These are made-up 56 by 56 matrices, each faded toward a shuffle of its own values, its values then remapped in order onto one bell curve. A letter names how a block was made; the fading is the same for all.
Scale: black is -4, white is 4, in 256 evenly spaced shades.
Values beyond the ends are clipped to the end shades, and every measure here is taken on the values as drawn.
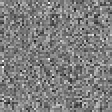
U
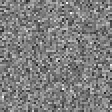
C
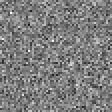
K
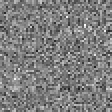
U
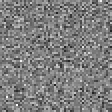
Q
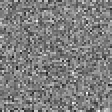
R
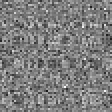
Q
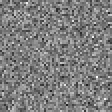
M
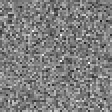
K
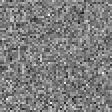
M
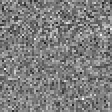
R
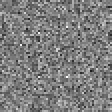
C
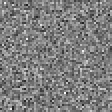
M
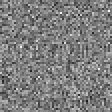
U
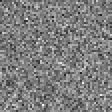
K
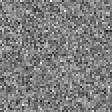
K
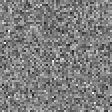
K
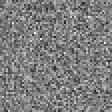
C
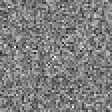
M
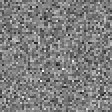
K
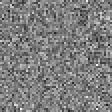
M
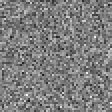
K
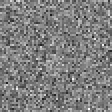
M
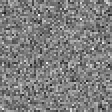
M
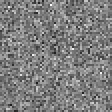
C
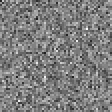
M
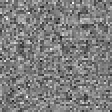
U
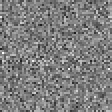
R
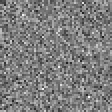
C
